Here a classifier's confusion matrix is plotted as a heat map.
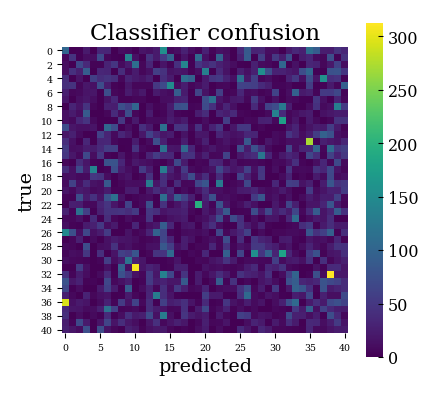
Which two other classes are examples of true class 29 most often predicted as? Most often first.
31, 27
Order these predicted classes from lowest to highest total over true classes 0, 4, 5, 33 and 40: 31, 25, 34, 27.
31, 34, 27, 25
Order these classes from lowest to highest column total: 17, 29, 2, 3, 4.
4, 29, 2, 3, 17
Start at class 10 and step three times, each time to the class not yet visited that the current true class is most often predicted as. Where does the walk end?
39
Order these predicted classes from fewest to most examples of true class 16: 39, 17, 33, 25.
25, 17, 33, 39
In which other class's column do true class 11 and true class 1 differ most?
9
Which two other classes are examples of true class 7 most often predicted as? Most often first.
21, 20
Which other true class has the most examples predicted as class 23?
29
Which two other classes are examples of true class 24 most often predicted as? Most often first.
33, 22
